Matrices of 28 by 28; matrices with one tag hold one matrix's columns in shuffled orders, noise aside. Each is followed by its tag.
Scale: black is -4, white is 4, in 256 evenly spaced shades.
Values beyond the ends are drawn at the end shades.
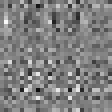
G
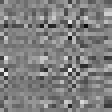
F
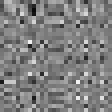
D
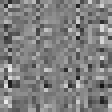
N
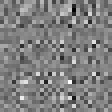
D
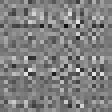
F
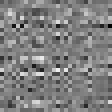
F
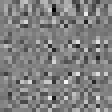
D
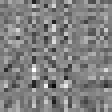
N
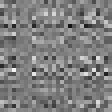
F
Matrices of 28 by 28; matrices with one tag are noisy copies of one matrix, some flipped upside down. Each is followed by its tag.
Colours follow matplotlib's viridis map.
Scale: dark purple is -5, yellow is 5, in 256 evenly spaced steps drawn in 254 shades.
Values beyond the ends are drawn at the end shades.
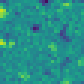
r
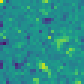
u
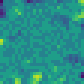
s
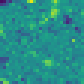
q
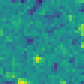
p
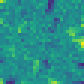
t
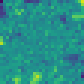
s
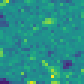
q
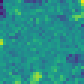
s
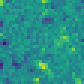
u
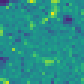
q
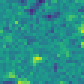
p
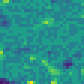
q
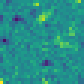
u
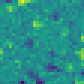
p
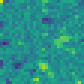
u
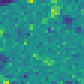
q
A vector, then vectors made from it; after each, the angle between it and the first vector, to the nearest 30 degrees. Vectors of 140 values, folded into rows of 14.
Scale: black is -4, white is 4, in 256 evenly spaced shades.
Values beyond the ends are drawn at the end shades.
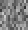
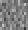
90 degrees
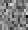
90 degrees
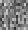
90 degrees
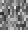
150 degrees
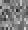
120 degrees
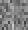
90 degrees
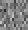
60 degrees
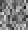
30 degrees
